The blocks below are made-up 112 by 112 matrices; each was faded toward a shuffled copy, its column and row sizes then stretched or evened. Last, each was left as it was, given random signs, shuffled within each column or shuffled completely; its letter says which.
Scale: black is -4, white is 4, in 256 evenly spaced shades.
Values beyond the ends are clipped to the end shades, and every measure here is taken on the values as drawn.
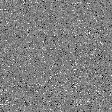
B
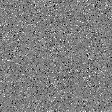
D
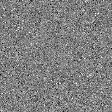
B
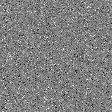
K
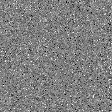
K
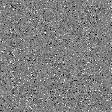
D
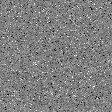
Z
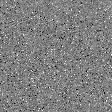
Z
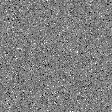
K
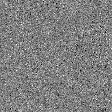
K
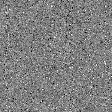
K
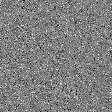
K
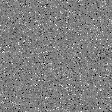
D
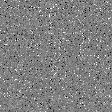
B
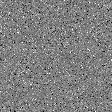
Z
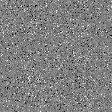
B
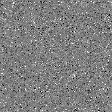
B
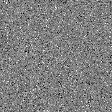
K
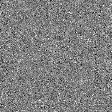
B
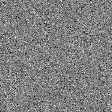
K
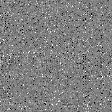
D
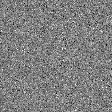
K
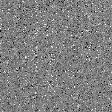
D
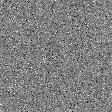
Z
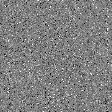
K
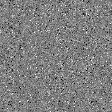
B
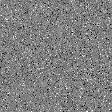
K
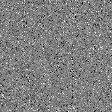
K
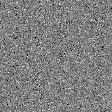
K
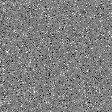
K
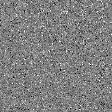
B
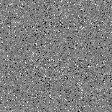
B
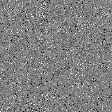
B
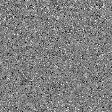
B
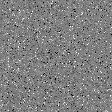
K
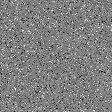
Z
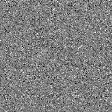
D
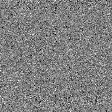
B
